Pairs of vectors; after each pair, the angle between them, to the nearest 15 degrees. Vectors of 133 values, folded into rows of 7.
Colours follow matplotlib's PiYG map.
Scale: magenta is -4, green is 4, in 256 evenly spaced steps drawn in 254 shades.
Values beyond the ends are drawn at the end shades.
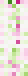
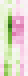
75 degrees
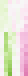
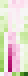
120 degrees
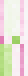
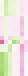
30 degrees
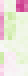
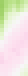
120 degrees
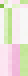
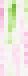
75 degrees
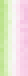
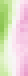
15 degrees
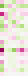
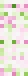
105 degrees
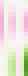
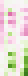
30 degrees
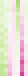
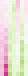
150 degrees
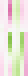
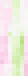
45 degrees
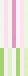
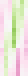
135 degrees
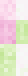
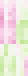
30 degrees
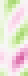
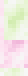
90 degrees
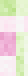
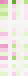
75 degrees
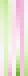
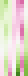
15 degrees
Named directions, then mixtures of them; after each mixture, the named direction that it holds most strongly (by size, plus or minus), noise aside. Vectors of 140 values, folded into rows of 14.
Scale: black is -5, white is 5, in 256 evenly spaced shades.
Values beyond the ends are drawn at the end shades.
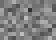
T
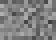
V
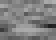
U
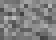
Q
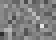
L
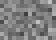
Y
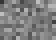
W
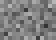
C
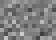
T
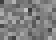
T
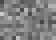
W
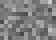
Y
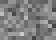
T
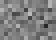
C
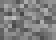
Q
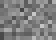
V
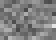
U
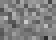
Q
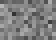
V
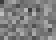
T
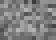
U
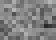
U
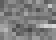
U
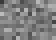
W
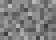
C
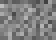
V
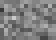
Q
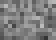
Q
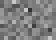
T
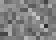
L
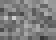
Q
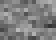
U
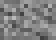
Q
